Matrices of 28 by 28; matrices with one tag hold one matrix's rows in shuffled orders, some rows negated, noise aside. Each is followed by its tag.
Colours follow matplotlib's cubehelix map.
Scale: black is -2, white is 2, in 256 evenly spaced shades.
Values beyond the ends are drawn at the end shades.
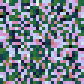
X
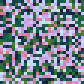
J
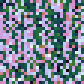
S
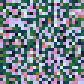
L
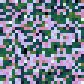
J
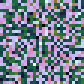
L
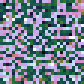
J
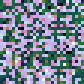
J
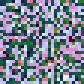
L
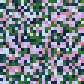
X
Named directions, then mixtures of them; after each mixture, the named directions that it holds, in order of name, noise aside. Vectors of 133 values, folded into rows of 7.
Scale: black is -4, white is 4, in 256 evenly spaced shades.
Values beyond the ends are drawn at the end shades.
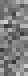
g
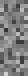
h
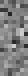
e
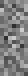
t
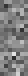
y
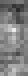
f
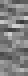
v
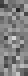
f, t, y.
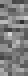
v.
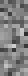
e.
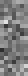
g.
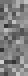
g, h.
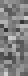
h, t, v.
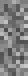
g, h.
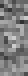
f, t, v.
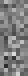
t, y.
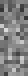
f, h.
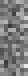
g, h, t.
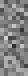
t.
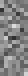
t.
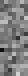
e, g, y.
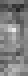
f.
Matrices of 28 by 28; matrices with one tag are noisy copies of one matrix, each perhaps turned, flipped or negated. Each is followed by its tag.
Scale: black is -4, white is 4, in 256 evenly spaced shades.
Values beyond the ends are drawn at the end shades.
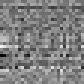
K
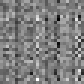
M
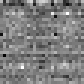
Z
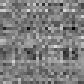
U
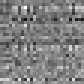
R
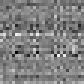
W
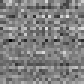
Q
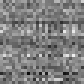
U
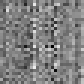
W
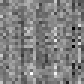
U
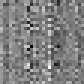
W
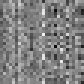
Q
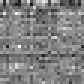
Z
